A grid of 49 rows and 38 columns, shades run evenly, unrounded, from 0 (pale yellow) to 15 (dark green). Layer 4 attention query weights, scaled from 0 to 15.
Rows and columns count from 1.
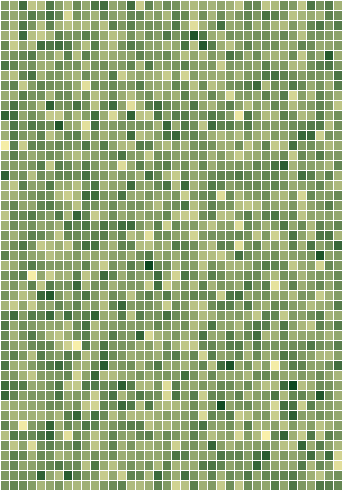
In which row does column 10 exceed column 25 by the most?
20
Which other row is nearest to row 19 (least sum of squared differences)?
38
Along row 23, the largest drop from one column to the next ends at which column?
19
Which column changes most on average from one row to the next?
10
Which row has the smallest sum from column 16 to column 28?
8
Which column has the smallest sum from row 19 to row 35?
22
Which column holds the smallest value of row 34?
17
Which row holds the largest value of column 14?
39
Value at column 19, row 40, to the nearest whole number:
2
